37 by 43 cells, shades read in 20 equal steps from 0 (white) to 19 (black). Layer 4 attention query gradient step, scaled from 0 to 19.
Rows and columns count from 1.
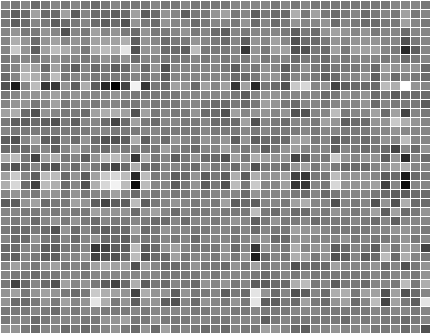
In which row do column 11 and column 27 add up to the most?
10
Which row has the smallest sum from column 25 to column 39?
18
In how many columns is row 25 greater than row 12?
18
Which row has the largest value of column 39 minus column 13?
21
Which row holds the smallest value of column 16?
24
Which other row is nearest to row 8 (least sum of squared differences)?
9
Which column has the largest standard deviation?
41
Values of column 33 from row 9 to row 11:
12 8 11
